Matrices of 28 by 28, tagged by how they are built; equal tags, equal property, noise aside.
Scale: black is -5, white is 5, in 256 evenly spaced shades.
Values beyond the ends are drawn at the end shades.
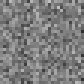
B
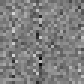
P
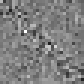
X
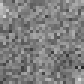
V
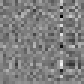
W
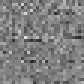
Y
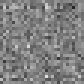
W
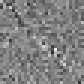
X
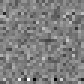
Y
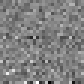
Y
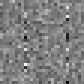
P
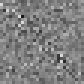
X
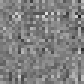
W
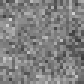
V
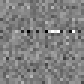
Y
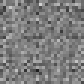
W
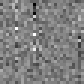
P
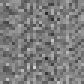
B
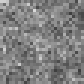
V
